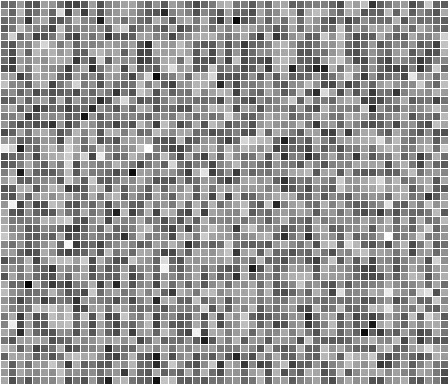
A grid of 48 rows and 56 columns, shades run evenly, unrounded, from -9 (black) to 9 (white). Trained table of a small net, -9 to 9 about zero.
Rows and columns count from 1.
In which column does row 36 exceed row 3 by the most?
30
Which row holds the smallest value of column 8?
18
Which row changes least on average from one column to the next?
15
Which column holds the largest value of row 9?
22
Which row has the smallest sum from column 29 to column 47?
9
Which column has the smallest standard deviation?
51
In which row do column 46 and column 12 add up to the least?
42
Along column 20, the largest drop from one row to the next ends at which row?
48
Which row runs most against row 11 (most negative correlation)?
8
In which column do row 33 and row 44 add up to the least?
5
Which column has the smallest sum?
20
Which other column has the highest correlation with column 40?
12
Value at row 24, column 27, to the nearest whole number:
-1
